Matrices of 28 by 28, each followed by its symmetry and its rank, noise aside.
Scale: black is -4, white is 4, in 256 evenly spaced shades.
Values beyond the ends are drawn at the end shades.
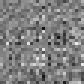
antisymmetric, rank four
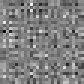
antisymmetric, rank four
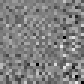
symmetric, rank four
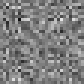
no symmetry, rank three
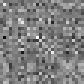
symmetric, rank three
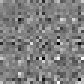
symmetric, rank three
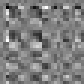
no symmetry, rank two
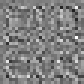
antisymmetric, rank two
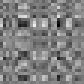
no symmetry, rank two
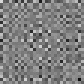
symmetric, rank three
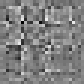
no symmetry, rank three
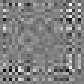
antisymmetric, rank two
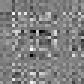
no symmetry, rank three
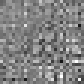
symmetric, rank four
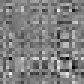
antisymmetric, rank two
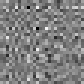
no symmetry, rank three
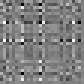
antisymmetric, rank two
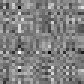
no symmetry, rank three
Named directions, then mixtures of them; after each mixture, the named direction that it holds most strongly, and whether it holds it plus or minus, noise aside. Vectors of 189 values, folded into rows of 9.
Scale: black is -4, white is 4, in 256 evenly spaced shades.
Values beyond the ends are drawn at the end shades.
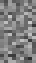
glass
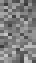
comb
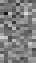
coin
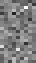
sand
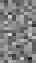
glass, plus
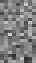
glass, plus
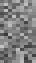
comb, minus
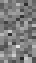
glass, minus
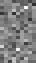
sand, plus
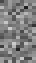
sand, minus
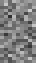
glass, minus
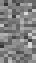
glass, plus
